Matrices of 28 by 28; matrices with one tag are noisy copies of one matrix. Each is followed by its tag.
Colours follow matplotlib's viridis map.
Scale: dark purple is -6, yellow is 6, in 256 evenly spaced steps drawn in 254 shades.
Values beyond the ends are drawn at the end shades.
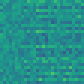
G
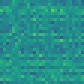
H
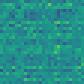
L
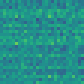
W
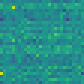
L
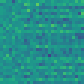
G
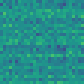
W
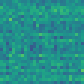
H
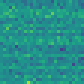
W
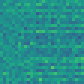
G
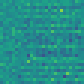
G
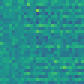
G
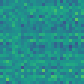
H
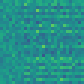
G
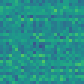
H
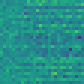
G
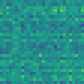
H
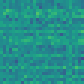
W
